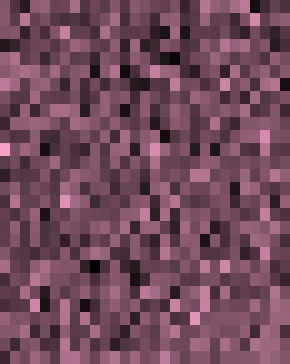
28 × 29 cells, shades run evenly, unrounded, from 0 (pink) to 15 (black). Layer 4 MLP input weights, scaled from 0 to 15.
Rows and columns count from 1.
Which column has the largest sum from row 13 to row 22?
3
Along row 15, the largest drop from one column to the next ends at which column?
25
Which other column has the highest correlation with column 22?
5
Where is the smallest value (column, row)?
1, 12
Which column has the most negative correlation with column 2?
21
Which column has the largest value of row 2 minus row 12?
16
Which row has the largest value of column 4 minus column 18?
26
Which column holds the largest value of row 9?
13
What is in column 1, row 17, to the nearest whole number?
9
